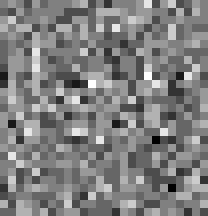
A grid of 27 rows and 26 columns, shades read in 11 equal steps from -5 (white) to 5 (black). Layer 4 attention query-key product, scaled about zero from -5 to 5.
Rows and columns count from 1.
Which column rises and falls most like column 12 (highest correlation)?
14
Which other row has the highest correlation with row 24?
18
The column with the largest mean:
23
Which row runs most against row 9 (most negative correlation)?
4
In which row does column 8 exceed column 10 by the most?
13
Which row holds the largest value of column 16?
6
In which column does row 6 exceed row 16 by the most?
17
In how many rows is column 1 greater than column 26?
13
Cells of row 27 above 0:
11
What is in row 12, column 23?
3
